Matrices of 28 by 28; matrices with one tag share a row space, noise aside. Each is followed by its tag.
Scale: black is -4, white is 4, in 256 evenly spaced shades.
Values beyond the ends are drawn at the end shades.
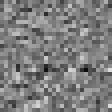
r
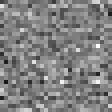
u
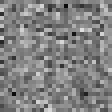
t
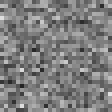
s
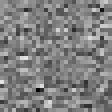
t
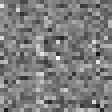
t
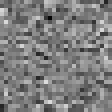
t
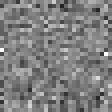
u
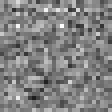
r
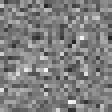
r
